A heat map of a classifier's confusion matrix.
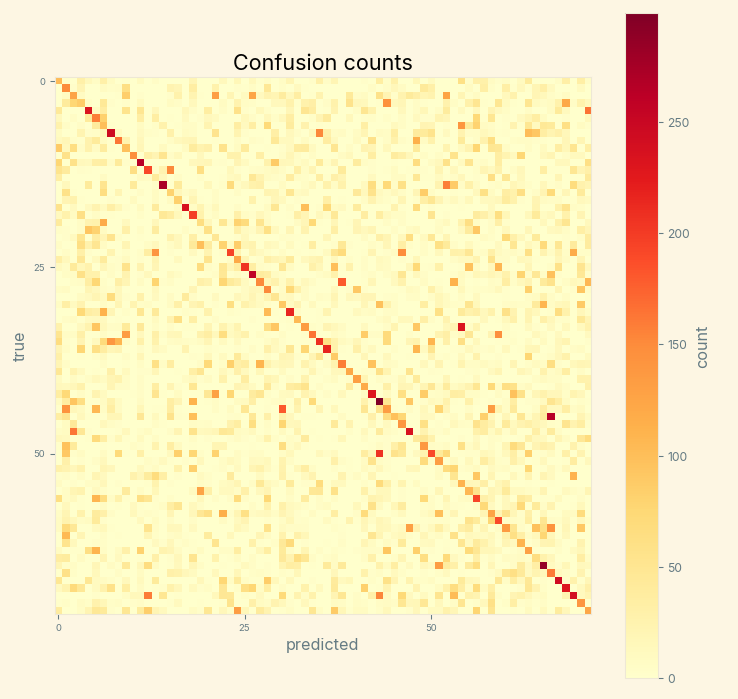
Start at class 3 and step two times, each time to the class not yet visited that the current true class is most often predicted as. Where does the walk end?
30
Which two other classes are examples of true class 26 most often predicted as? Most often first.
66, 62
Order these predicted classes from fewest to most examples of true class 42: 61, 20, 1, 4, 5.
4, 5, 20, 1, 61
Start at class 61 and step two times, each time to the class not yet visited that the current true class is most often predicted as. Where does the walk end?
9
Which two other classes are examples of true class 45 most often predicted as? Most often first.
66, 18
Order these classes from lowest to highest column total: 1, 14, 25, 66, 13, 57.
14, 57, 25, 13, 66, 1
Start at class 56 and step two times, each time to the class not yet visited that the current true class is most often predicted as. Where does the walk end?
6
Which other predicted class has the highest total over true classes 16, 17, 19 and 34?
59
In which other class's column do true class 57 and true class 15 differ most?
49
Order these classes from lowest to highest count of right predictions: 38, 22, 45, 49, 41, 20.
20, 22, 45, 41, 49, 38
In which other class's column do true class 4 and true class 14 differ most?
71
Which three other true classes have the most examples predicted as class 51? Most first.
65, 58, 44
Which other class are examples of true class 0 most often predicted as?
54
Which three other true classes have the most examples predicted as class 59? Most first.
34, 25, 18
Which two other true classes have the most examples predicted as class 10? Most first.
12, 14
